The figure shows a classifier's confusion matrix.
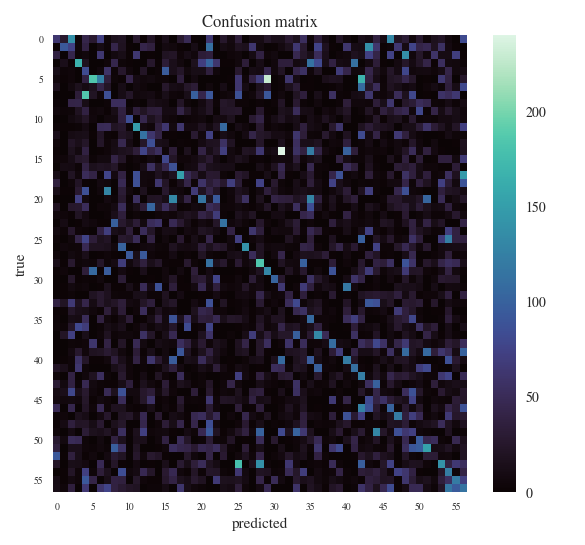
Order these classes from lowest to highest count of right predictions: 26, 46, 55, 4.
4, 46, 55, 26
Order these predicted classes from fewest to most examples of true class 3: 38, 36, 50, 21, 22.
50, 38, 22, 36, 21
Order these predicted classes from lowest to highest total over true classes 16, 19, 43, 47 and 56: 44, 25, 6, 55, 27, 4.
27, 25, 6, 44, 55, 4
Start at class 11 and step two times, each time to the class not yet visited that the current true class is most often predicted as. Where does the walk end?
8
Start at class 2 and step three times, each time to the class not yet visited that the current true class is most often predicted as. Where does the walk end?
13
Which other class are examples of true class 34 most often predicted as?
47
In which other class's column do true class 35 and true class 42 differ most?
16
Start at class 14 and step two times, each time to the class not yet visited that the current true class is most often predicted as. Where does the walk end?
40
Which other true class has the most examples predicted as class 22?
20
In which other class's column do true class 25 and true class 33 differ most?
54
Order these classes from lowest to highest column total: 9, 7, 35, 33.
7, 35, 33, 9
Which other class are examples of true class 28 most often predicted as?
21
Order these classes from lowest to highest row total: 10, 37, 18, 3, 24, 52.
10, 52, 24, 37, 18, 3
